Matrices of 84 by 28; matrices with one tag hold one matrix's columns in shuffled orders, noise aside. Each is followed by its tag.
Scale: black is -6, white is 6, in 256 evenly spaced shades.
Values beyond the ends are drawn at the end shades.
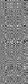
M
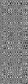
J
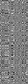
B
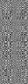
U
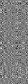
J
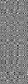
B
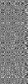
J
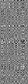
M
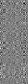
J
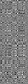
B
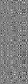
B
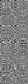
M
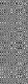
J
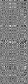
M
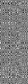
J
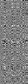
M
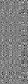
B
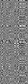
M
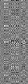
M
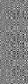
U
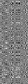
J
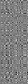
B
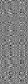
B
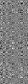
J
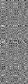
M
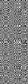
M
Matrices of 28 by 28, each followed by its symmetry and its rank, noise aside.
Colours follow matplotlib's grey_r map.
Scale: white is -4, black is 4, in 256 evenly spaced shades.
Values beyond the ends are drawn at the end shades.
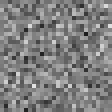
antisymmetric, rank eight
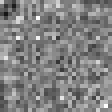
symmetric, rank six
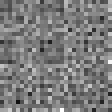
symmetric, rank six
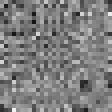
symmetric, rank four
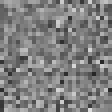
antisymmetric, rank eight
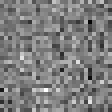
no symmetry, rank six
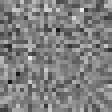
antisymmetric, rank six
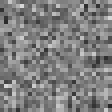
antisymmetric, rank eight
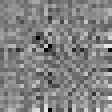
symmetric, rank four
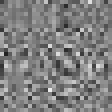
no symmetry, rank four
